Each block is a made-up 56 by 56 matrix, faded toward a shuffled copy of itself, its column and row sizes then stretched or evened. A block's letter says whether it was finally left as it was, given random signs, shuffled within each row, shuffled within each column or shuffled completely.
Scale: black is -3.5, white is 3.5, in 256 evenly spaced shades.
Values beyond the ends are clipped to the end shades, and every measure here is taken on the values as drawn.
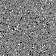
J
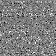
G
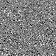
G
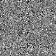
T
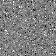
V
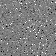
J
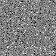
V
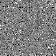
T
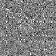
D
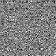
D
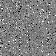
V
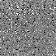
T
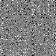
D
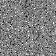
V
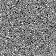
J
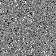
J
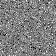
J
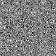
T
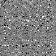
D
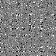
D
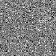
D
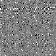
D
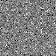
V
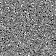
J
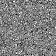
J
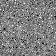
J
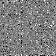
T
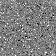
J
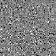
D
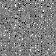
D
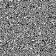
G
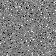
J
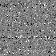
G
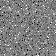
J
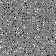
J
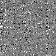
T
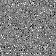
G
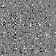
T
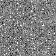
V
